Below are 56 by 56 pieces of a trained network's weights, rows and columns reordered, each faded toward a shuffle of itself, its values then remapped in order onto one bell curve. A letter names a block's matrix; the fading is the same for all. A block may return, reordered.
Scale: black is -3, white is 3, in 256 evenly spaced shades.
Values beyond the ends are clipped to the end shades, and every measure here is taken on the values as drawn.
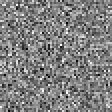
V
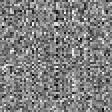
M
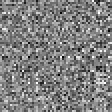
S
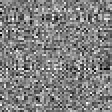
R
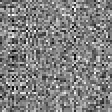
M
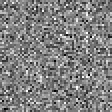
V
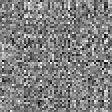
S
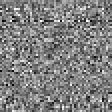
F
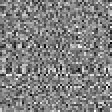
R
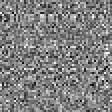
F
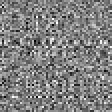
R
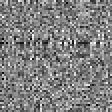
F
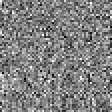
V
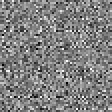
R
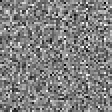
V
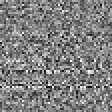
F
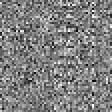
M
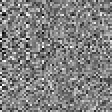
M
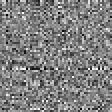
R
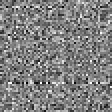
R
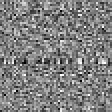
S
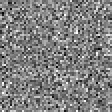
V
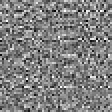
R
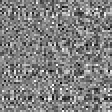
F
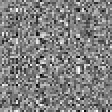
S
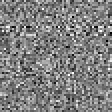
F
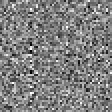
M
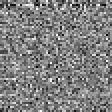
F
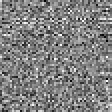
F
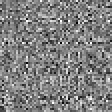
S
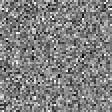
V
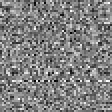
F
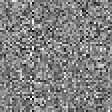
M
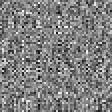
S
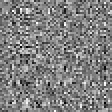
M
